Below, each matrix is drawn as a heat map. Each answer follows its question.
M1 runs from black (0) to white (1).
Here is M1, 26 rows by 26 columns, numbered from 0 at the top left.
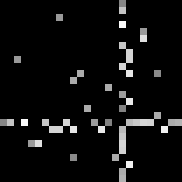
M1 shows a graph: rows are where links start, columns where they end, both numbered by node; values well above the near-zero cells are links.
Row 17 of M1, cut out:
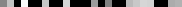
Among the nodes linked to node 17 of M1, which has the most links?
node 18
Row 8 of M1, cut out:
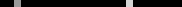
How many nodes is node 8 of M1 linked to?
2
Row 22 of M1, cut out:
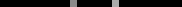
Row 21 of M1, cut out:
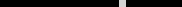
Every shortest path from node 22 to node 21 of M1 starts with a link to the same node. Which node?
node 10
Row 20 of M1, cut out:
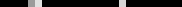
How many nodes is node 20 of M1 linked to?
3
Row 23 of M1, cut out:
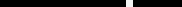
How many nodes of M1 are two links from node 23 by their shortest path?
5
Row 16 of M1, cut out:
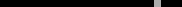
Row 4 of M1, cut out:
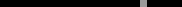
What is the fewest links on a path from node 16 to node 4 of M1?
6
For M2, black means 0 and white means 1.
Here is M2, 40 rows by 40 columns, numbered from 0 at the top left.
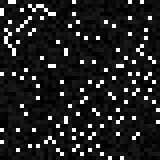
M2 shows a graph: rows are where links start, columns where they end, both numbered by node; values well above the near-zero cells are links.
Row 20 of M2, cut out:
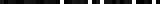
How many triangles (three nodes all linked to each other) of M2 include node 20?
3
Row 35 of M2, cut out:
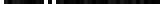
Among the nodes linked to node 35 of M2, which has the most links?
node 0
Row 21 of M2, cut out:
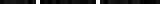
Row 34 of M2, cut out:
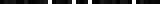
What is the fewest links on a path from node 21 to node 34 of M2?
7
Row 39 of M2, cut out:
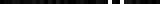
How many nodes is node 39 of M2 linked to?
2
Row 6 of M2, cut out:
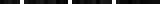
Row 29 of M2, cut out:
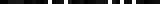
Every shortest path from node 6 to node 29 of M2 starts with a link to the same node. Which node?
node 5
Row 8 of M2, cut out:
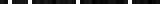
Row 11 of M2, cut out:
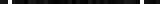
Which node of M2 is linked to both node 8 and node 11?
node 2
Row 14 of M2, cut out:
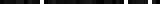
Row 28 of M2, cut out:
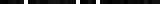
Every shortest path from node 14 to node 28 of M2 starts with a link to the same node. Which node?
node 10
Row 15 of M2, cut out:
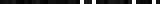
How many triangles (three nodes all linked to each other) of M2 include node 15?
3
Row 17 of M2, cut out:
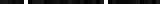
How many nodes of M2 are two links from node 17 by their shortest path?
2
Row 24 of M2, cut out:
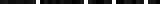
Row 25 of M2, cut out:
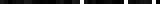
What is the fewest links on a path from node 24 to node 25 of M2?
6
